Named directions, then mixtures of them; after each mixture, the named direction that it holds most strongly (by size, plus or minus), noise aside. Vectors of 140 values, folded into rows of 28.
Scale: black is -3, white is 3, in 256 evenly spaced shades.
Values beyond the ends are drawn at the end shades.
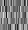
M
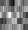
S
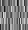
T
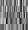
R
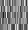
M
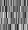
M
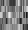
S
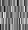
T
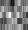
S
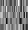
R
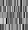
R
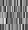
R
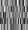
T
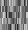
M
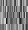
R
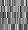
M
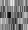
S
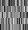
T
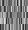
T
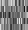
T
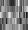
S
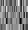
R
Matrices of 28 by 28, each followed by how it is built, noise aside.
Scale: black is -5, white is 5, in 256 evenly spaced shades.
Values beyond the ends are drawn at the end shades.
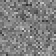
Toeplitz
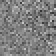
upper triangular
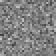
noise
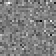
uneven rows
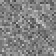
Toeplitz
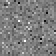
sparse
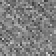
Toeplitz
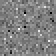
sparse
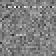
uneven rows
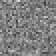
noise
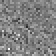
lower triangular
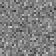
noise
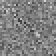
banded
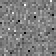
sparse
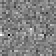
uneven rows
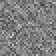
Toeplitz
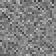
Toeplitz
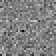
uneven rows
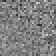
upper triangular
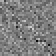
banded
